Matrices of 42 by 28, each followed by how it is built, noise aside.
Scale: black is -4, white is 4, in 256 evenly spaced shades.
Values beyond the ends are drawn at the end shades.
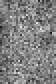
smooth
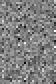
uneven columns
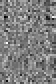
low rank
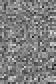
blocks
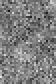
smooth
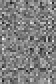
low rank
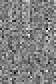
low rank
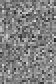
noise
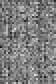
blocks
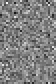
low rank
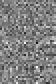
low rank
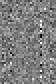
uneven columns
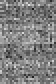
blocks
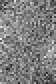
smooth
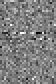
uneven rows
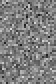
noise
